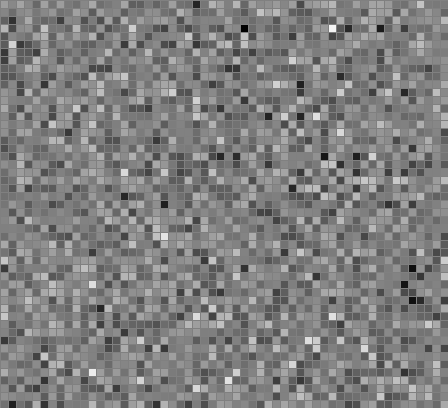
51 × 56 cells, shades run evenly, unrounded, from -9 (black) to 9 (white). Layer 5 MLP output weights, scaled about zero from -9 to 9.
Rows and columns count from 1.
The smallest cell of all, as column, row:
31, 4
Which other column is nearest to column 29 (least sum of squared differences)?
14
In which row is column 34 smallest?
15
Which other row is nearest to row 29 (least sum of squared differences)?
45
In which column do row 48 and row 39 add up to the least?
35
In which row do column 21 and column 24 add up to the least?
26
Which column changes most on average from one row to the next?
43
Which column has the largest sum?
47
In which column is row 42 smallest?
16
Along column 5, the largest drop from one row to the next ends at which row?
49
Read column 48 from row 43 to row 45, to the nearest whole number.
-2 -3 -3
